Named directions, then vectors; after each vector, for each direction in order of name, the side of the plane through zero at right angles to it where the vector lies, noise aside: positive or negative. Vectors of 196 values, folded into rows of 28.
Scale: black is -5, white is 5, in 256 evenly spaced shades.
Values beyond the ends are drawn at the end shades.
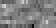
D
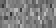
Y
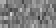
negative, negative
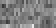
negative, positive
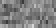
negative, negative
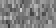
negative, negative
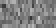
negative, positive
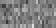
negative, positive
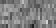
positive, positive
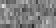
positive, negative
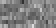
negative, negative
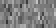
negative, positive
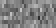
negative, negative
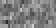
negative, negative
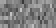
negative, negative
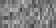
positive, positive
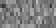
negative, positive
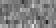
negative, negative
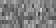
negative, negative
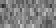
negative, positive
